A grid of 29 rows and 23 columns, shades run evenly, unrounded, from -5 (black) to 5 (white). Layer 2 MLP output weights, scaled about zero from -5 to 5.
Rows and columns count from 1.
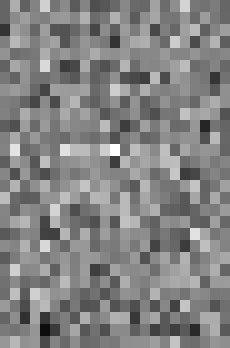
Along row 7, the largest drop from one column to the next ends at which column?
17
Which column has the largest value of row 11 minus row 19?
5
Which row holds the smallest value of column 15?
7
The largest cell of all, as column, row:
12, 13
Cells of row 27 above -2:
20
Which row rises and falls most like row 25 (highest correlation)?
1
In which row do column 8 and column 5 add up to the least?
27
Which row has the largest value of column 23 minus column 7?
3
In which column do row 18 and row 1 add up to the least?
8
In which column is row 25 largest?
4
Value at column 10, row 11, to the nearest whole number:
0
